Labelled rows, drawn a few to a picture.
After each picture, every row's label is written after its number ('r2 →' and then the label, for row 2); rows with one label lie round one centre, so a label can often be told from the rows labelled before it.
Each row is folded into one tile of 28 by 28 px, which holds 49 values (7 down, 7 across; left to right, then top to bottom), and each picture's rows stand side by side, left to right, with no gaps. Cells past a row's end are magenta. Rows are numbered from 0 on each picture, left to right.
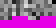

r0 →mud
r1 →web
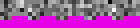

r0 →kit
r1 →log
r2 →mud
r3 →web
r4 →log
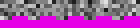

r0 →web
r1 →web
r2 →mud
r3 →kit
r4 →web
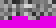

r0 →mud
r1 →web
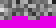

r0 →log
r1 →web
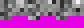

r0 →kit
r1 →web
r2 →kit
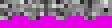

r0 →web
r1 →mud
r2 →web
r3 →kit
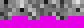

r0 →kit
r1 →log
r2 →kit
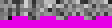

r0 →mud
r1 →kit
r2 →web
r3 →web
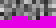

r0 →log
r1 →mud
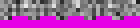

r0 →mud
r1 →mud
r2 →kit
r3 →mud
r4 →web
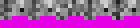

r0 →kit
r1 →kit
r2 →log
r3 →kit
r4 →kit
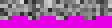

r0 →web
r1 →kit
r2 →web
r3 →mud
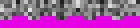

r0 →log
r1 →log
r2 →kit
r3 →mud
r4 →web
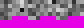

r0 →kit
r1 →web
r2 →log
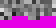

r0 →log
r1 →mud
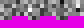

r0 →log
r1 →log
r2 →kit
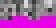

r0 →mud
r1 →kit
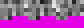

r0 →mud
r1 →mud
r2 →log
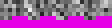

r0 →mud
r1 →log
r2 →web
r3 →kit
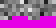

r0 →web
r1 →log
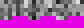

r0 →mud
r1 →kit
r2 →web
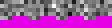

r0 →web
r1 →mud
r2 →log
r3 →log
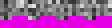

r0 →kit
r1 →web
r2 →mud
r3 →mud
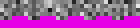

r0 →log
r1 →kit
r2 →log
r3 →web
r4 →mud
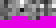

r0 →kit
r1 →mud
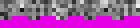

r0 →kit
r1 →mud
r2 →log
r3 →kit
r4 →mud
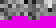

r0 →web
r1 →kit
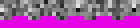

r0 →log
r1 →log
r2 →kit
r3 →mud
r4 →kit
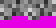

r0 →log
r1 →log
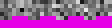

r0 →kit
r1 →mud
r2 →web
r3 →log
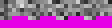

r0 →kit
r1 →web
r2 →web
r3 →web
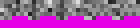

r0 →log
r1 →kit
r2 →kit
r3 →web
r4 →web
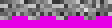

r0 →web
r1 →web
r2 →web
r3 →log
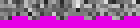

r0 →mud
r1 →log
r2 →kit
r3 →web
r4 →web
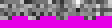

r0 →web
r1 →web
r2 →kit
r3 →mud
